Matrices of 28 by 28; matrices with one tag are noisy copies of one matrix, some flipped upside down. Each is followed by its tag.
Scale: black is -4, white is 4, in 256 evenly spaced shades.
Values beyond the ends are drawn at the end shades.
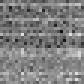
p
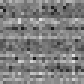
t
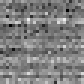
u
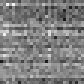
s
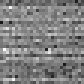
s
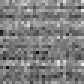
u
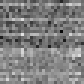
p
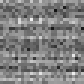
t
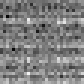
u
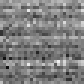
u
